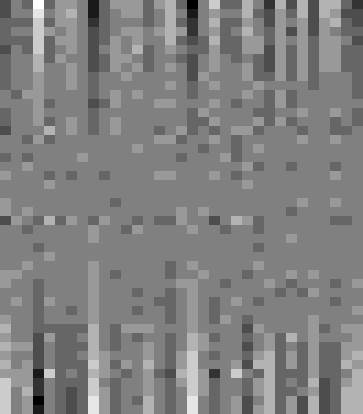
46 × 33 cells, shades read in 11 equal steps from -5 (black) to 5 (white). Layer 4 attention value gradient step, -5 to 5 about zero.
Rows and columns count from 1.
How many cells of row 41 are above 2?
2
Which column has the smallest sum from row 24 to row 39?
4
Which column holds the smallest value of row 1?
18
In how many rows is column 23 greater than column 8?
14
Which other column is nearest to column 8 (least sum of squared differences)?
6
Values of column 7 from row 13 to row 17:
0 1 1 0 0
